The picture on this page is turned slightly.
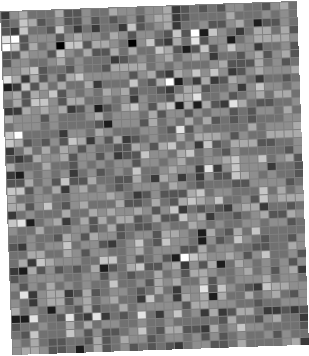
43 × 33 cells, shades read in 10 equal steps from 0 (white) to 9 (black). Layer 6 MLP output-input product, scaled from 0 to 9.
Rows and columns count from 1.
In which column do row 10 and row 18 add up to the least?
19
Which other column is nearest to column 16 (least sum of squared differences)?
6
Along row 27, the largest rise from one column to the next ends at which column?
3
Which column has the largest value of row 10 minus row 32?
20
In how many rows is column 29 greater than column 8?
14
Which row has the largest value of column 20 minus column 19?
10
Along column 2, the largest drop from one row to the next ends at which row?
4
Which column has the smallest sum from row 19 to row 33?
26
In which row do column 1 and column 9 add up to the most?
39
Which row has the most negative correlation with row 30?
5
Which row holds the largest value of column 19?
32
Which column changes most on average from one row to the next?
2
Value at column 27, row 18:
3
